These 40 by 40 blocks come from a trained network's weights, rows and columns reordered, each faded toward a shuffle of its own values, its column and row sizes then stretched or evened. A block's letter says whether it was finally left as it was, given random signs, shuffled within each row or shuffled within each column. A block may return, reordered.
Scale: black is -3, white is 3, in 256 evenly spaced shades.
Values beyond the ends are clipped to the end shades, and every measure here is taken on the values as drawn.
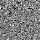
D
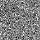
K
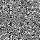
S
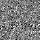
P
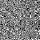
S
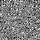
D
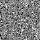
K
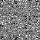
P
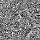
D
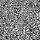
P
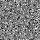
D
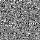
D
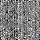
S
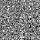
P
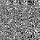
S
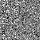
K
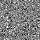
P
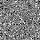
D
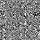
P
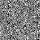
K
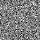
K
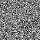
P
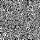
P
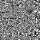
P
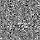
P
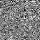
S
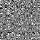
S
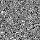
D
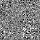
P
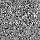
D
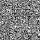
P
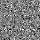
P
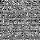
S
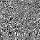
S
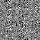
K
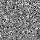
D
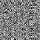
S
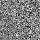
K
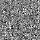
P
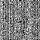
S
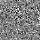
P
